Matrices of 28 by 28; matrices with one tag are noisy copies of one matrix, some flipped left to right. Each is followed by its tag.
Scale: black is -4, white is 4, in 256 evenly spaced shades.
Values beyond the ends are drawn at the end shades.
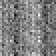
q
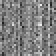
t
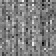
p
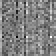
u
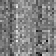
q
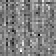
p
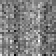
q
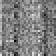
q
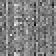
t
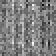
p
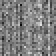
t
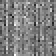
t
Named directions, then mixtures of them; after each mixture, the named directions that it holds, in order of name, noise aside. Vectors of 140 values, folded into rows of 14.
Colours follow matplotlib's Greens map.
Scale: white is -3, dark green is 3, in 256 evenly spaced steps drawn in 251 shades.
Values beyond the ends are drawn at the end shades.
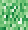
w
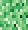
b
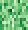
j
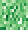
w.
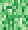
j, w.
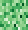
b.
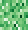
b.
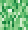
j.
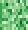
b, j.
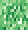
w.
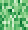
j.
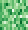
b, j.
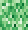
b, w.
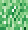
j, w.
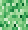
b.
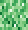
b, j.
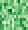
j.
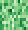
j.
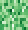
j.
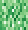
j, w.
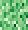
b.
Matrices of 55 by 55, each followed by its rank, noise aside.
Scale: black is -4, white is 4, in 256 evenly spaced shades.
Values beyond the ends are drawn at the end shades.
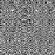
six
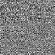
seven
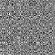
six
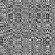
four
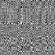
six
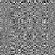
four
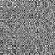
six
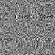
seven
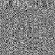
seven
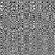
four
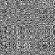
six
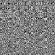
six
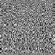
seven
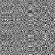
four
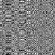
four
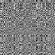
five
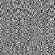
four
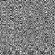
seven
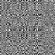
four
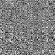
seven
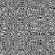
six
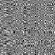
six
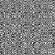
four
